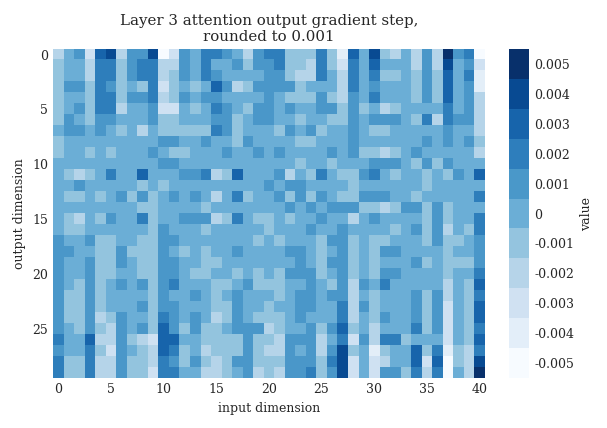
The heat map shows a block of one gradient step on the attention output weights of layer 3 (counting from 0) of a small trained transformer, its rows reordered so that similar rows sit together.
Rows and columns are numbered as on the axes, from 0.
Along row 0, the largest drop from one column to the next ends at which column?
10
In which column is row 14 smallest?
31
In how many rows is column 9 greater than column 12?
9
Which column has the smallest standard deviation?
33
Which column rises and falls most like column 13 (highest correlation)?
17
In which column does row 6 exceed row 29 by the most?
37
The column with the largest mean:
40
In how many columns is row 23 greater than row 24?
8
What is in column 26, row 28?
0.002
